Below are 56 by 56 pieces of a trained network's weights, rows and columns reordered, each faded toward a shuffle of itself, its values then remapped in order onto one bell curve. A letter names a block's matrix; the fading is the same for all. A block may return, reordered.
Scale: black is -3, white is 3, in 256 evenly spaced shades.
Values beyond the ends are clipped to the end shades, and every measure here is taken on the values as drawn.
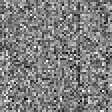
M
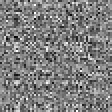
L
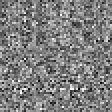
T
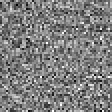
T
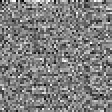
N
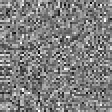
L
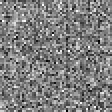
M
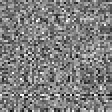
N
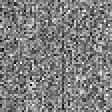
M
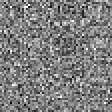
T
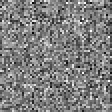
M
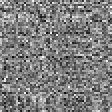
N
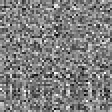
N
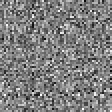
T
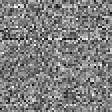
N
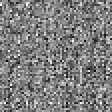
M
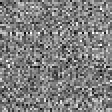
N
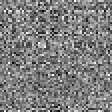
N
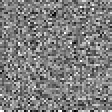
L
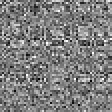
N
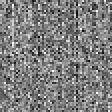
M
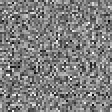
T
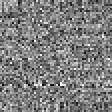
T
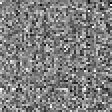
M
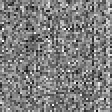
M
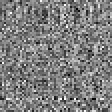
T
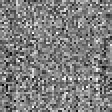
M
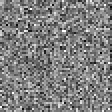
M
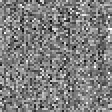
M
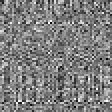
N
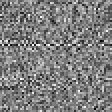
N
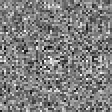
L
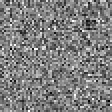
T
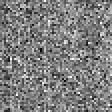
M
